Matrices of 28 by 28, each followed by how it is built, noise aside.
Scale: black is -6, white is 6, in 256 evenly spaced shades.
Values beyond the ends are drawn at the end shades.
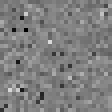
sparse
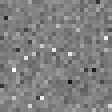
sparse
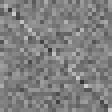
diagonal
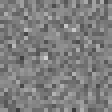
noise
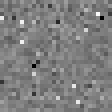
sparse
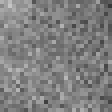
smooth
